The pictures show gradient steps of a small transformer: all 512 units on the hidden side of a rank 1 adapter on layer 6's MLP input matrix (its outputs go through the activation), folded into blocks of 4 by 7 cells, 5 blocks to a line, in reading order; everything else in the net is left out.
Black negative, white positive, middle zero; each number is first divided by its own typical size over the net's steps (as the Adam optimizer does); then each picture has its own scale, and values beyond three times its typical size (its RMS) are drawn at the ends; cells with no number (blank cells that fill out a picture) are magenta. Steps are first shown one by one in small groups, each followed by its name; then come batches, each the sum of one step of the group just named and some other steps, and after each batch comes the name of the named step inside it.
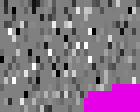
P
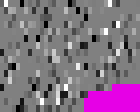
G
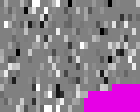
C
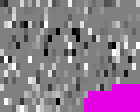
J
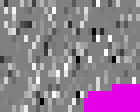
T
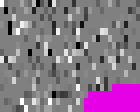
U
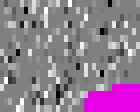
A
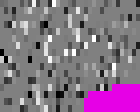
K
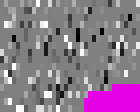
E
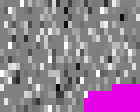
C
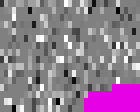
J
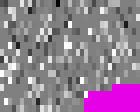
J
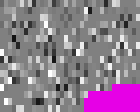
E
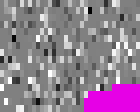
J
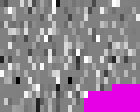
T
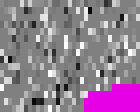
A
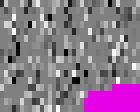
C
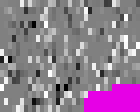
A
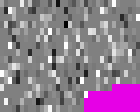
U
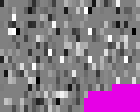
P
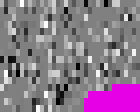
E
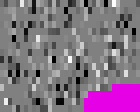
T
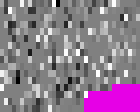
U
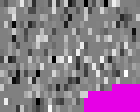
T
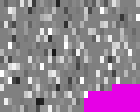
T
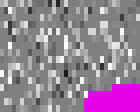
U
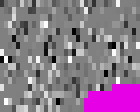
J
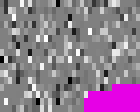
J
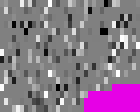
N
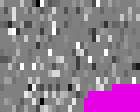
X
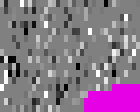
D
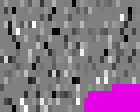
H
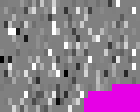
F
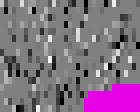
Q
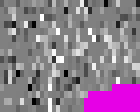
F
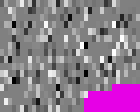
N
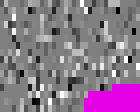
H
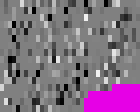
Q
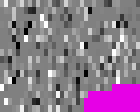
N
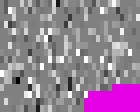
X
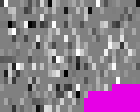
X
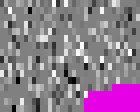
H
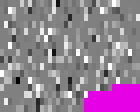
X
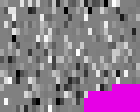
Q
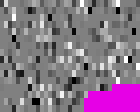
H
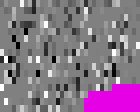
D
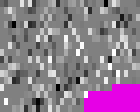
N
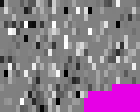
F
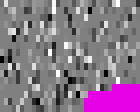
F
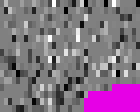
Q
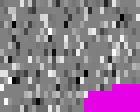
N
